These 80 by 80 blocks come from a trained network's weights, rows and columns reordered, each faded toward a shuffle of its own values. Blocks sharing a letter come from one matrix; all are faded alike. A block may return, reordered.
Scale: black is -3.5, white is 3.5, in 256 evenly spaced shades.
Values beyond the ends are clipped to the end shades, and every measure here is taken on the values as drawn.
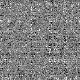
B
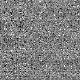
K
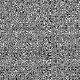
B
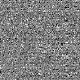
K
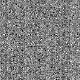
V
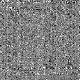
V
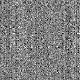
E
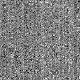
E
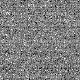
K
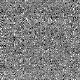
K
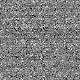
B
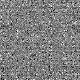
K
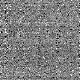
B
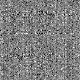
E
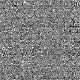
K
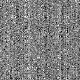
E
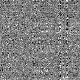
B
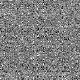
K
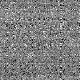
B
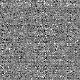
B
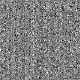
V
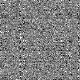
K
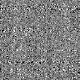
V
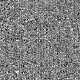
V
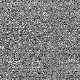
K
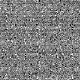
B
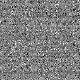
K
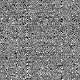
B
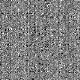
E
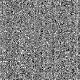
V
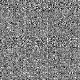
V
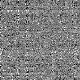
B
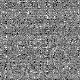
B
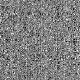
V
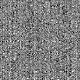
E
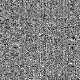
V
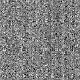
V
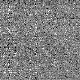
K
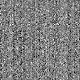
E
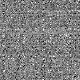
K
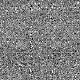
K
